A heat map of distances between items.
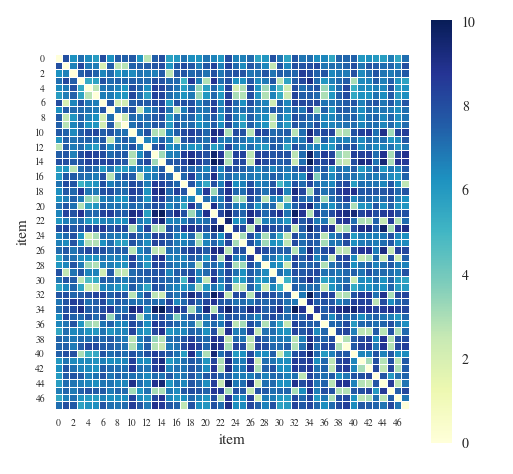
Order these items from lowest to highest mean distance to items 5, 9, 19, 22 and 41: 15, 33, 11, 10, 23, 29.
29, 15, 11, 33, 10, 23
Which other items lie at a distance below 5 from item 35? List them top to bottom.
7, 11, 16
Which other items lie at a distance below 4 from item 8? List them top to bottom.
1, 6, 9, 29
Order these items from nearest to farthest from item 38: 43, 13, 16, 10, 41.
10, 13, 43, 16, 41
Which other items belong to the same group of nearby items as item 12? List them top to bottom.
0
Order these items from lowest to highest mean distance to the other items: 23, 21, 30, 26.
30, 26, 23, 21
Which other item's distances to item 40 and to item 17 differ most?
47
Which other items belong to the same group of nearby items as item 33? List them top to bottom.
43
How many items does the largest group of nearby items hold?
9
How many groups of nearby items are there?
11
